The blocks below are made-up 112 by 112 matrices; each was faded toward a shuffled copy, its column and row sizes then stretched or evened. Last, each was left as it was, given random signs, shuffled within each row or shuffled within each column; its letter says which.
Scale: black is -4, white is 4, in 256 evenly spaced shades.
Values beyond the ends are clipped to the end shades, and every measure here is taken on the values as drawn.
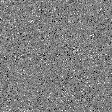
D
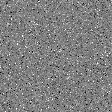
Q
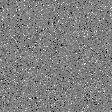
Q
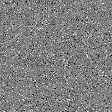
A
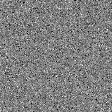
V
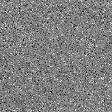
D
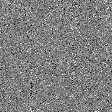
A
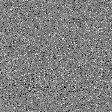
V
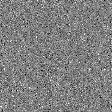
D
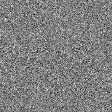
A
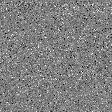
V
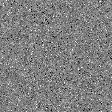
Q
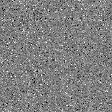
D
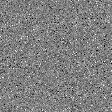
D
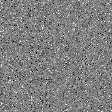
Q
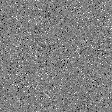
A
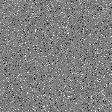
Q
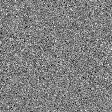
V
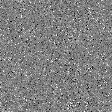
A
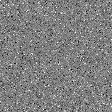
V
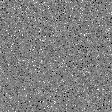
V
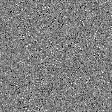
Q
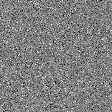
V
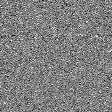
V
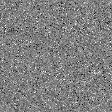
A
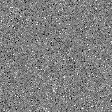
Q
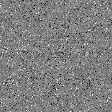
V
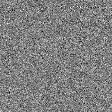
A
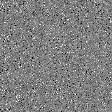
Q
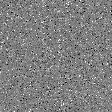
Q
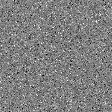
Q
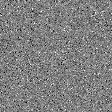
V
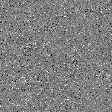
D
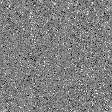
Q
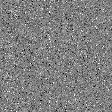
Q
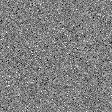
Q
